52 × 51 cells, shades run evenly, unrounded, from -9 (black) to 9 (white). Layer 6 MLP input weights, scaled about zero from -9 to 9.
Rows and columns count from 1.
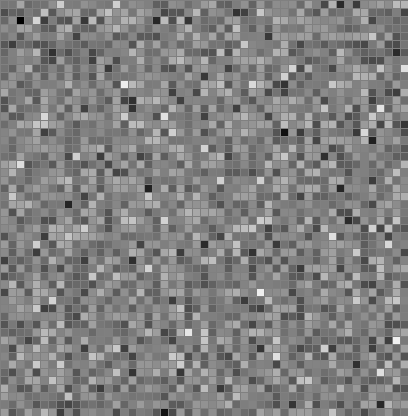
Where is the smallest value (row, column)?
3, 3
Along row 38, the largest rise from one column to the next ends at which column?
7
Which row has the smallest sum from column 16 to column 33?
52
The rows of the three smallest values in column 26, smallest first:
31, 10, 15
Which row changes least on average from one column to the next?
50
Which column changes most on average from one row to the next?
47
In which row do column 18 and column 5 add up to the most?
16
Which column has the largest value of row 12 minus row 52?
21
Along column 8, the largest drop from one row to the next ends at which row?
37
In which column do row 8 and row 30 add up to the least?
6
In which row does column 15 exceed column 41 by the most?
1
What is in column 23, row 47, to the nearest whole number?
-5
